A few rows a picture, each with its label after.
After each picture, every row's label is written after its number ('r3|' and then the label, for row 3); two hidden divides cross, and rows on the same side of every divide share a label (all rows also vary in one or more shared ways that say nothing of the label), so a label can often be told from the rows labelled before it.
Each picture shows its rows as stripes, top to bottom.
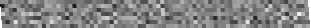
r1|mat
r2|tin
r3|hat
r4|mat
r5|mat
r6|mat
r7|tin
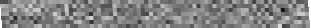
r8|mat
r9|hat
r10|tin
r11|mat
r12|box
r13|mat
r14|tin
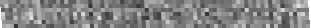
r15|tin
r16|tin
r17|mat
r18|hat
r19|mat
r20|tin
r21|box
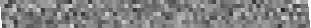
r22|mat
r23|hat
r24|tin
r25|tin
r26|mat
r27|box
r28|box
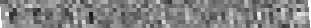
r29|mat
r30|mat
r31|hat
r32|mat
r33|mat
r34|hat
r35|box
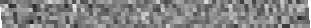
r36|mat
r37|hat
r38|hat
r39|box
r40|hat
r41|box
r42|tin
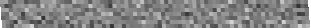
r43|hat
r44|hat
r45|mat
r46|box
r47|tin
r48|hat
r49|mat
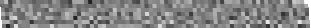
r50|mat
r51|mat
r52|hat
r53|box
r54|tin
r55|box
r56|mat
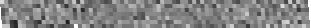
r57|hat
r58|mat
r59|tin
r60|tin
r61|tin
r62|hat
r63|hat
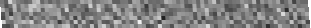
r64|box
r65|mat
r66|mat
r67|mat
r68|tin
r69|hat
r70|mat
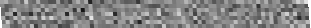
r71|tin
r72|hat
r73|tin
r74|box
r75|hat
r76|tin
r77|hat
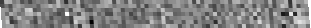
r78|tin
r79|mat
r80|mat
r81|box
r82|mat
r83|mat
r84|box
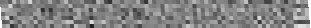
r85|mat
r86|box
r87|tin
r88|tin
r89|mat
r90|box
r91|mat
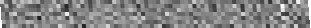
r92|mat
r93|mat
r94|mat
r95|tin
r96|hat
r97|hat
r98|tin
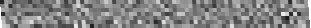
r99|tin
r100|mat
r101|box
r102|mat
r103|tin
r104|hat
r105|hat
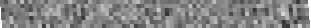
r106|hat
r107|tin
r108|mat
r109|mat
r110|box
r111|box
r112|tin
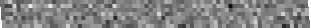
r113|box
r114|mat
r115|tin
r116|mat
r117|box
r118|box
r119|box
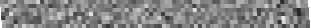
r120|tin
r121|box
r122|hat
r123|box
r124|mat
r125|hat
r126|hat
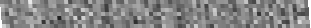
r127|mat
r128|hat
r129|box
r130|box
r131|hat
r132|tin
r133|hat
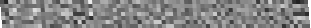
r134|box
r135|mat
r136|tin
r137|box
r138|mat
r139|tin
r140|box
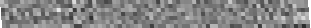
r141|hat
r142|mat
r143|tin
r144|tin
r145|mat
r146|mat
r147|box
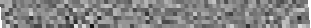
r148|box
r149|box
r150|mat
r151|mat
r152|box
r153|mat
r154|hat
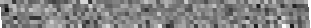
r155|box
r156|box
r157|mat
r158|tin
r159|hat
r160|mat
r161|mat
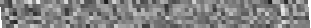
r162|mat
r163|mat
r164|mat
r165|hat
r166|box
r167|hat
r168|mat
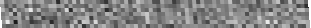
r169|hat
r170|hat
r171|mat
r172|box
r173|tin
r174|box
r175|mat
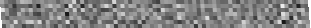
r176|hat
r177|hat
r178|hat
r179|hat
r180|mat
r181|tin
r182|tin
